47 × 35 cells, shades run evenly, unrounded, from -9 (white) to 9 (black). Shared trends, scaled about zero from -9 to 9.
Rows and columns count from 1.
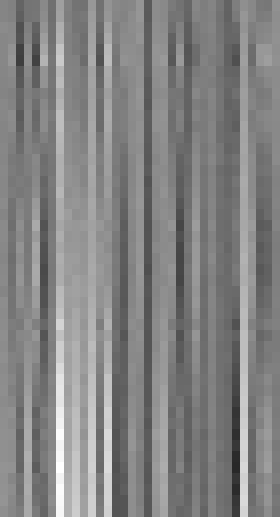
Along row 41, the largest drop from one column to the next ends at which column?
31
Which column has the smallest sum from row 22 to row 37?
8
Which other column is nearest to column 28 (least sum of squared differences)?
26
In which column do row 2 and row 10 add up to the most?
19
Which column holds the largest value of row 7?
3
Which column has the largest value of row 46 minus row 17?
30
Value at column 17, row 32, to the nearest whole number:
-1
